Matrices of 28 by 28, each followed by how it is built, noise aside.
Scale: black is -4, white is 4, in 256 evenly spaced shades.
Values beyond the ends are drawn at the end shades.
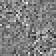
block diagonal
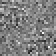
block diagonal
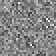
Toeplitz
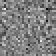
low rank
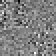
block diagonal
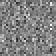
low rank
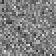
Toeplitz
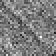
Toeplitz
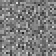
repeating rows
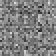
blocks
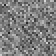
Toeplitz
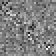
banded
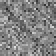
Toeplitz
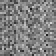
repeating rows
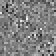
block diagonal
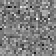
uneven rows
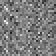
repeating rows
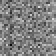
repeating rows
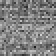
blocks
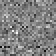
uneven rows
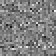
uneven rows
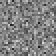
repeating rows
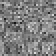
blocks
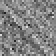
Toeplitz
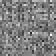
blocks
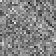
Toeplitz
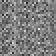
repeating rows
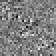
block diagonal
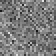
Toeplitz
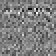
low rank
